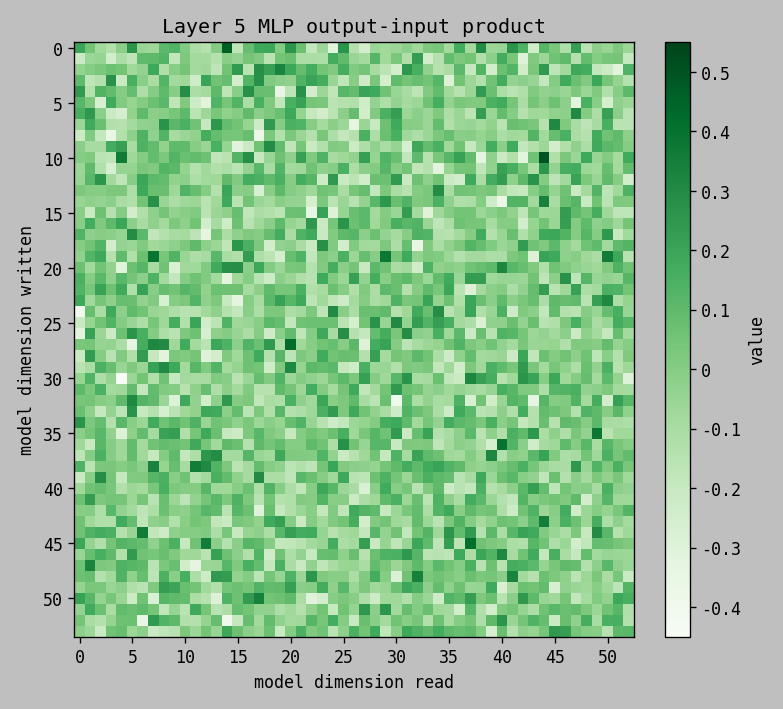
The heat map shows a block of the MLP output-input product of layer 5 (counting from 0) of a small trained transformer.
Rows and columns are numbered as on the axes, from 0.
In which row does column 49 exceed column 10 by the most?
35
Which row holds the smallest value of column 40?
14
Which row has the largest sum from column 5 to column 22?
27
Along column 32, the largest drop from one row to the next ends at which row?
18
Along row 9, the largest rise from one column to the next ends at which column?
32
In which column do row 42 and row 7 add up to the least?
17
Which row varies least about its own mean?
31
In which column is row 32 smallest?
30
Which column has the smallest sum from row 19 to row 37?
15
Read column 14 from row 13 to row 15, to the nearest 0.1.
0.2 0.2 0
